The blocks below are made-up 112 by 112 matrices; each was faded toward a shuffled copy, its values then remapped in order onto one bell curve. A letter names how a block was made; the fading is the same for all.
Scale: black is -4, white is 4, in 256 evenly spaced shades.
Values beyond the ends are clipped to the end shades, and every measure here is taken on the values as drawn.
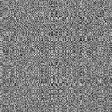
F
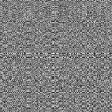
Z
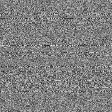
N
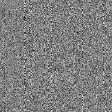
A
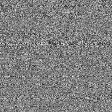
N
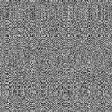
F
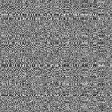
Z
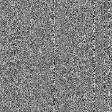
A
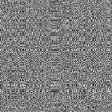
Z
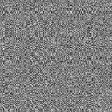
F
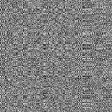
F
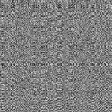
F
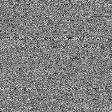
N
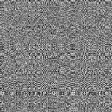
Z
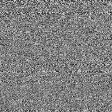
N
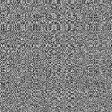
F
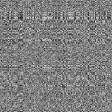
Z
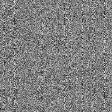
A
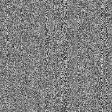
A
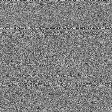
N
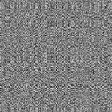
F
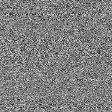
N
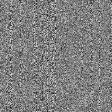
A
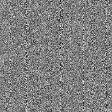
A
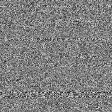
N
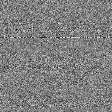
N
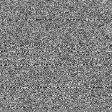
N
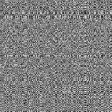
Z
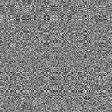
Z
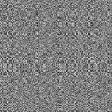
F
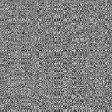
Z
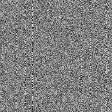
A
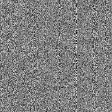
A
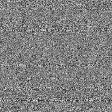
N
